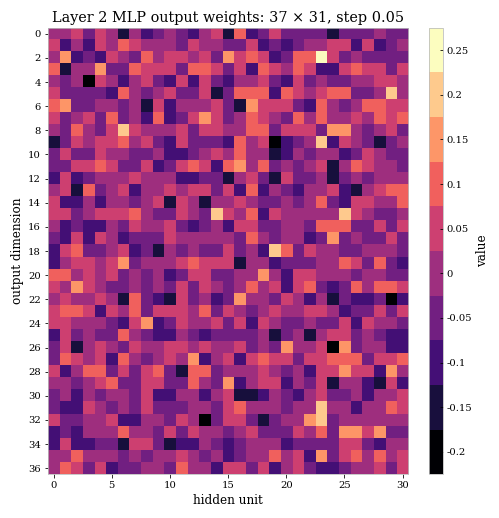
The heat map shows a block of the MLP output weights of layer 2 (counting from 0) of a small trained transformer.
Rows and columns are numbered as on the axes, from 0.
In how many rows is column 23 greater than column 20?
24
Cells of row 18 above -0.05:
16
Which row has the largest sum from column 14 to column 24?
2
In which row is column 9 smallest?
18
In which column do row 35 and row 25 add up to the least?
22
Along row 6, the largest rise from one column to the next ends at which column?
17
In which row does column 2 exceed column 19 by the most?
9
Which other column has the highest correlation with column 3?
12
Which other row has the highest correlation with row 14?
32
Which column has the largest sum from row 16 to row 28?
25
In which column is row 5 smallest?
14
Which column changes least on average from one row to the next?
21
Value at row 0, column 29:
-0.05
